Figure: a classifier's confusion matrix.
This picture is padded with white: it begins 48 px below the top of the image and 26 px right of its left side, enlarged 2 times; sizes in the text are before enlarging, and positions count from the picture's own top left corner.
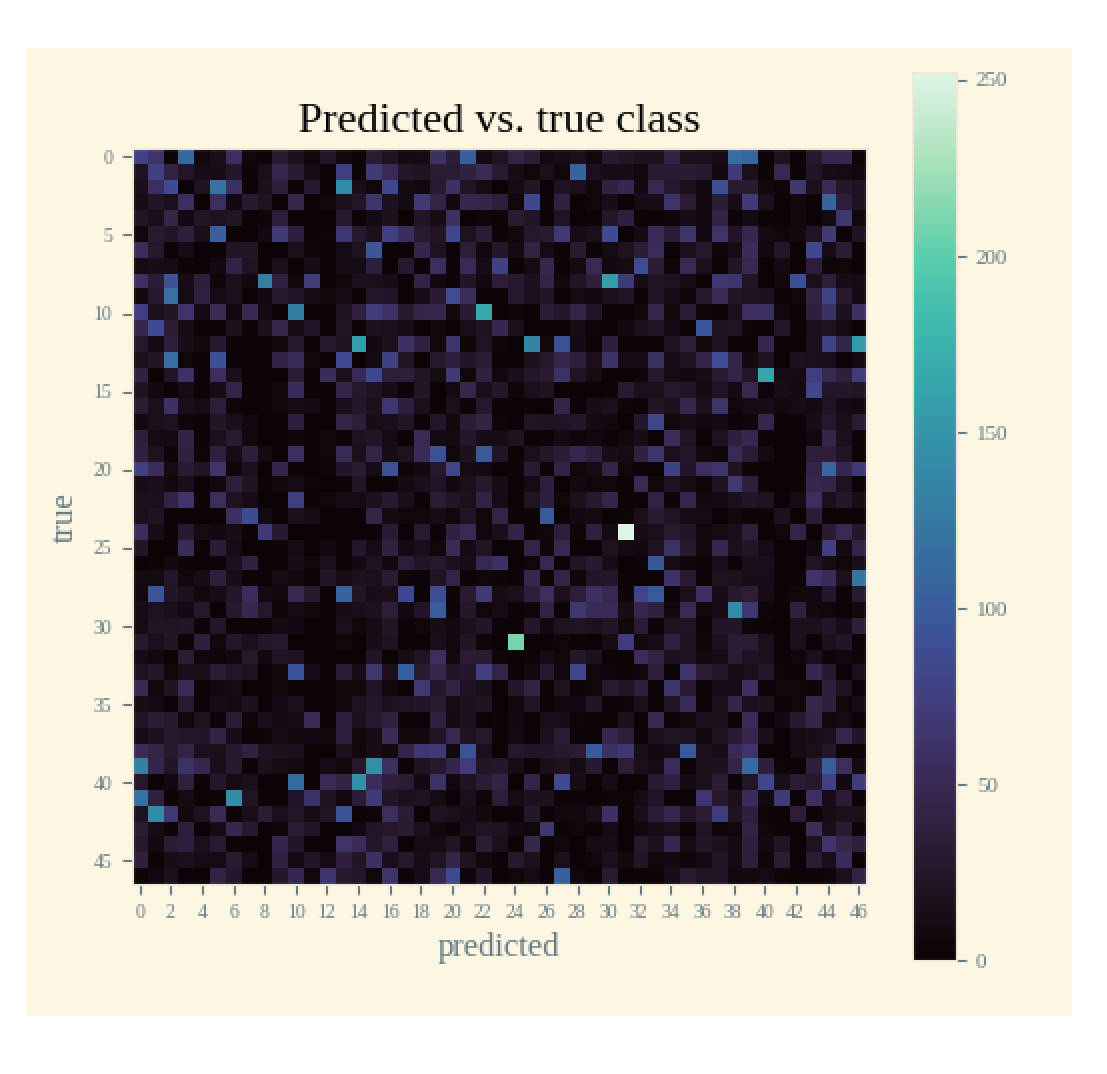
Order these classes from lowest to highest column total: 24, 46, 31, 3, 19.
24, 31, 46, 3, 19
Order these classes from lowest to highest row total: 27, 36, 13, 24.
36, 27, 24, 13
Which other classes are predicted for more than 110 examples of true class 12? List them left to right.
14, 25, 46
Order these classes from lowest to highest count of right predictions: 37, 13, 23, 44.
37, 23, 44, 13
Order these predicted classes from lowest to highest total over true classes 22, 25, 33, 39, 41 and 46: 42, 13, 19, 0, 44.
42, 13, 19, 44, 0
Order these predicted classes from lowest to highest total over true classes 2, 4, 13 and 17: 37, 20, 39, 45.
39, 45, 20, 37
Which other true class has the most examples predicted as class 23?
7
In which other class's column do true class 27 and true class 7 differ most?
46
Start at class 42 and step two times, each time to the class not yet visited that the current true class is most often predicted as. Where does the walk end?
28
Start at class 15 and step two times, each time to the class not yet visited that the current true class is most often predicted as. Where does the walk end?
26
